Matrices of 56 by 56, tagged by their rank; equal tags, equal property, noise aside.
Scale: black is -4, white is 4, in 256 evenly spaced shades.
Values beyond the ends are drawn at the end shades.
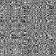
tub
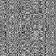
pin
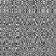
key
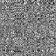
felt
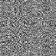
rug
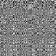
tub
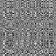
key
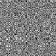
felt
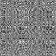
tub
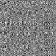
rug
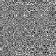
felt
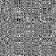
tub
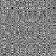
tub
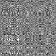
tub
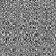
felt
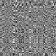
tub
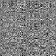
felt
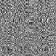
rug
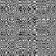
key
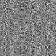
felt
